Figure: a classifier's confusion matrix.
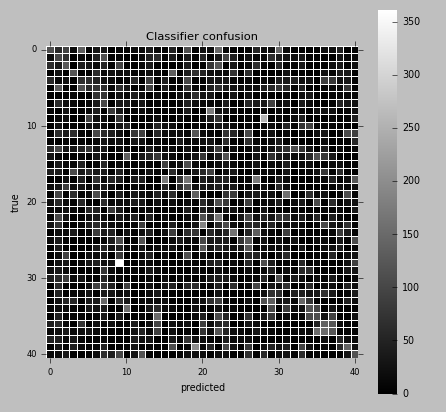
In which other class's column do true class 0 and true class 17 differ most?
15
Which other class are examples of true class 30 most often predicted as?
2
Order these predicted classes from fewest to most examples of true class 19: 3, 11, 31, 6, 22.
22, 11, 3, 6, 31
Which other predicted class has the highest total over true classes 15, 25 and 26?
20
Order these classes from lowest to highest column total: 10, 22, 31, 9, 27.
10, 27, 31, 9, 22
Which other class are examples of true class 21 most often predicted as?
8
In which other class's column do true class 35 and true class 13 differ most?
14
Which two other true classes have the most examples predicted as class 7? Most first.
33, 1
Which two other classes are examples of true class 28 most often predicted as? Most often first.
9, 40
